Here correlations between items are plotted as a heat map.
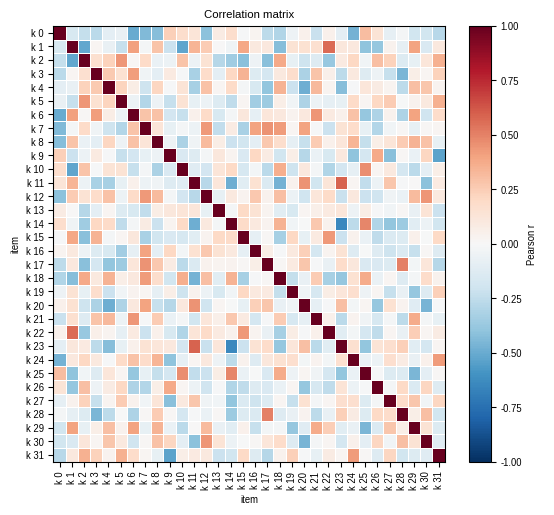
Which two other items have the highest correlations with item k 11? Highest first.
k 23, k 20
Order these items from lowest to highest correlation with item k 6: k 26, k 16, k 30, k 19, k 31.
k 26, k 30, k 16, k 19, k 31
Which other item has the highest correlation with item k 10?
k 25
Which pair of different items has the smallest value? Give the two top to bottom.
k 14, k 23
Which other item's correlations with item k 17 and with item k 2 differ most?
k 5
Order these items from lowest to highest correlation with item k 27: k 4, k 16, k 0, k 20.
k 16, k 0, k 4, k 20
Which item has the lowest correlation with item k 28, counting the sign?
k 3
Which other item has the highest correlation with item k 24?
k 31
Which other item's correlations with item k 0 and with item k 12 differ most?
k 7
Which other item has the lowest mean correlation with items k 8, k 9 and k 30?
k 20
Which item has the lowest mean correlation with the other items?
k 0
